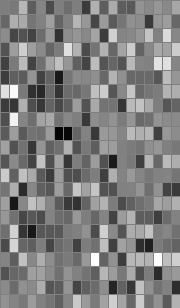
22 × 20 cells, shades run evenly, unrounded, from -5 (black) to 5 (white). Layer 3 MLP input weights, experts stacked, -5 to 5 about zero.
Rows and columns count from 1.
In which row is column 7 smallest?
10
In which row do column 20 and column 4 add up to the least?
17
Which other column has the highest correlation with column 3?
18
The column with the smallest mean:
7
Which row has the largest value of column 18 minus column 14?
19
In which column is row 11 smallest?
4
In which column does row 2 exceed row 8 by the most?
2
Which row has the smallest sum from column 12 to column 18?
12
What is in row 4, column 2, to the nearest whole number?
1
